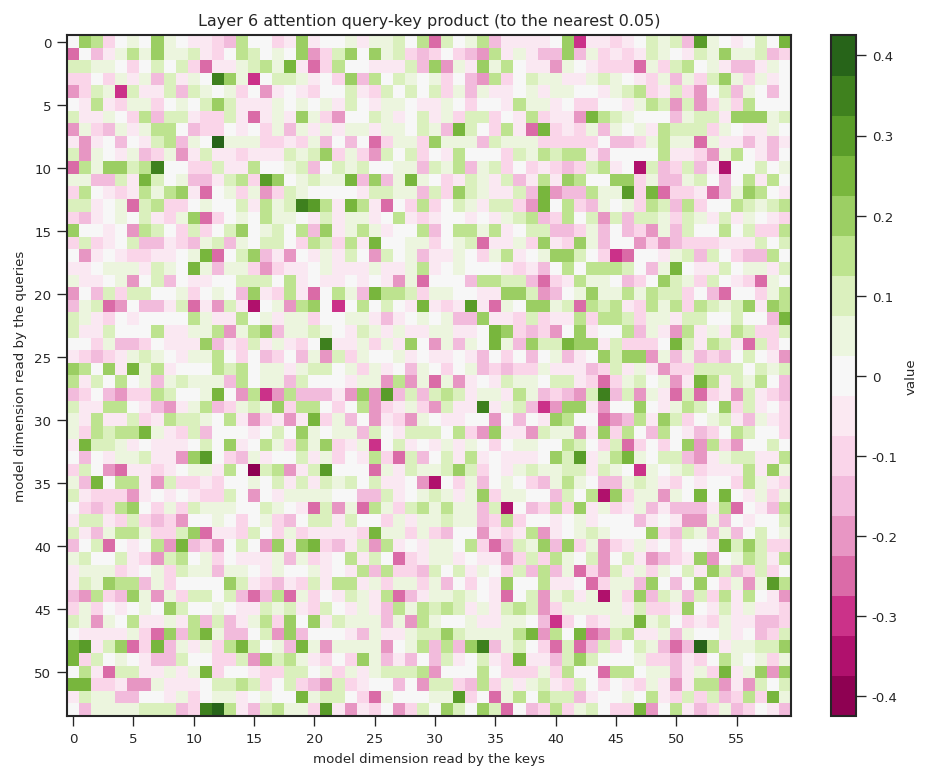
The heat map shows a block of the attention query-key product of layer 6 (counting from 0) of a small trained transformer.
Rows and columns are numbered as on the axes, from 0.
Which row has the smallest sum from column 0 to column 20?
21
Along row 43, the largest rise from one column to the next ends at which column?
48
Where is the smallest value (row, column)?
34, 15
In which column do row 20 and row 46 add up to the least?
40
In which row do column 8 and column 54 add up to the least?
10
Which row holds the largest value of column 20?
13
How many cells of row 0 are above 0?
23
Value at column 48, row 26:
-0.05
